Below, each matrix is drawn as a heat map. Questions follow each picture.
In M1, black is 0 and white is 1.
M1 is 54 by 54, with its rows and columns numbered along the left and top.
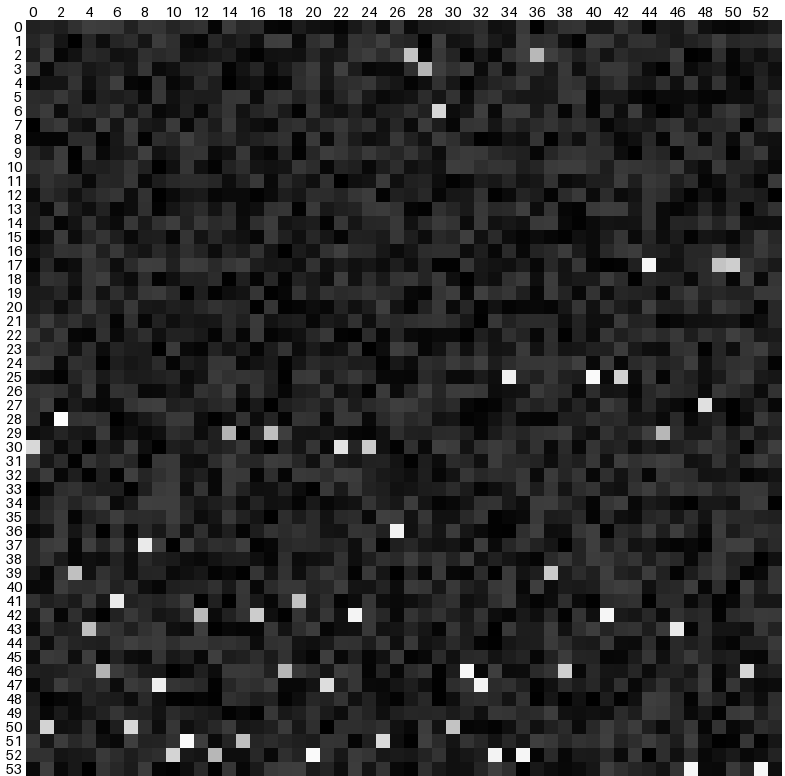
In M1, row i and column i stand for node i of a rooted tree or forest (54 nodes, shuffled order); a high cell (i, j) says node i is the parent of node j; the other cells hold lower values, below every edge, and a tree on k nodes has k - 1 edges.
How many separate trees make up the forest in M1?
3
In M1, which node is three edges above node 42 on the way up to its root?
46
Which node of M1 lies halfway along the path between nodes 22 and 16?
29
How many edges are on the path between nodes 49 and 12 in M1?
6
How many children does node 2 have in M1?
2
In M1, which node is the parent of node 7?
50
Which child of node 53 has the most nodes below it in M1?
52
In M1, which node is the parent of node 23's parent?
25
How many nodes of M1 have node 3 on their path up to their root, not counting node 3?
6
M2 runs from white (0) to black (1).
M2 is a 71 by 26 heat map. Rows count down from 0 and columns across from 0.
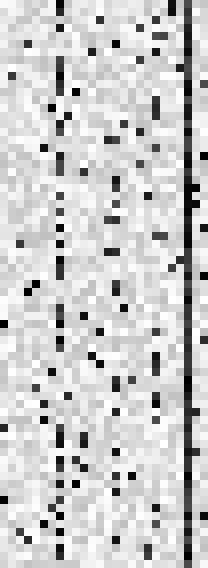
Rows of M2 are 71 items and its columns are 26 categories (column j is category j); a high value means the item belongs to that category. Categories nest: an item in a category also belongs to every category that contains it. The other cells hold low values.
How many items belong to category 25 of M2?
6
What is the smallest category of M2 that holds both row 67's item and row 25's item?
14
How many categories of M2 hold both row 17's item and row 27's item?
3
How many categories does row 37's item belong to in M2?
1
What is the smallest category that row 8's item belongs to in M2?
22
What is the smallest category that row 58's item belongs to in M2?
10
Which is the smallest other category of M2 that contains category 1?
7
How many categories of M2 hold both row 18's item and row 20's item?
1
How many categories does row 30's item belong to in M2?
3
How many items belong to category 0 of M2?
3
